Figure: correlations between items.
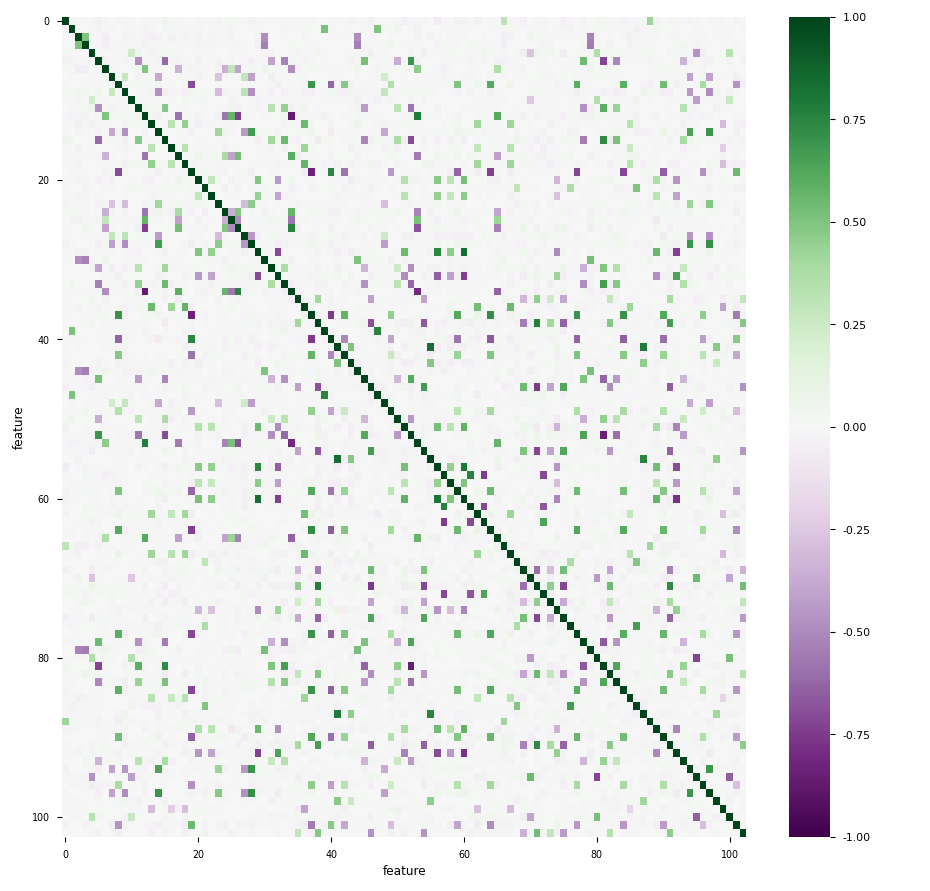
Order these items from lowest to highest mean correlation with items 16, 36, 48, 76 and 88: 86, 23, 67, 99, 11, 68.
99, 23, 11, 68, 86, 67
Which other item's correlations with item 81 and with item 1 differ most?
52
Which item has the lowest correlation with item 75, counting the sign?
71
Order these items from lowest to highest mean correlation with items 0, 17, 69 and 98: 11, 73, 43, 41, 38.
38, 73, 11, 43, 41
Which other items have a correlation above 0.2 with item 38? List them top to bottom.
35, 71, 73, 82, 91, 102
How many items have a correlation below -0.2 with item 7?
5
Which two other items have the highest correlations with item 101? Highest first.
19, 40
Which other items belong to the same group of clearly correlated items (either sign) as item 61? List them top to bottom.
57, 63, 72
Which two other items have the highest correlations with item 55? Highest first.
41, 87
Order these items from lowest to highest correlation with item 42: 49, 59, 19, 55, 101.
19, 101, 55, 49, 59
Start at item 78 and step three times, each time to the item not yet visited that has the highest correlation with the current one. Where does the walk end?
45
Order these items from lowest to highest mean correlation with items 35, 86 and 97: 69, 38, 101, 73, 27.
27, 69, 101, 73, 38
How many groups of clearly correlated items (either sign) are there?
14
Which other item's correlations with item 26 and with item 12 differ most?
34
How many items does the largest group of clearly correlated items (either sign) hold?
13
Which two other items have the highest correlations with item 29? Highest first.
60, 56
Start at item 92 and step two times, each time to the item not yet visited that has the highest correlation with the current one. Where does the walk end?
74
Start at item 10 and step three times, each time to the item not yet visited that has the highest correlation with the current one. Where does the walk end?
4
